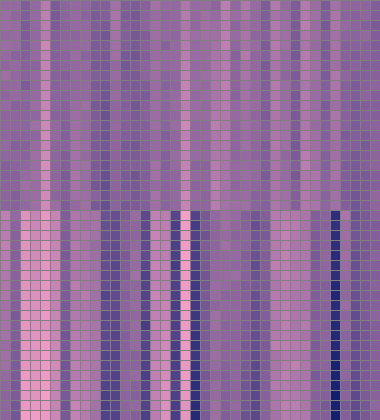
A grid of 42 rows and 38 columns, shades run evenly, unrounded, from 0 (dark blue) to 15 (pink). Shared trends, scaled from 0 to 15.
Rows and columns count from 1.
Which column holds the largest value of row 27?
19
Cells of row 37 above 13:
4
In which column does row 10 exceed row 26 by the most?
34
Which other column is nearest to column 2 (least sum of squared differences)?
7
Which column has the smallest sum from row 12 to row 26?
11
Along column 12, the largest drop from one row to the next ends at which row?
22
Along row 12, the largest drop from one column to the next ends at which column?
6
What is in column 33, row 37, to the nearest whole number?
8
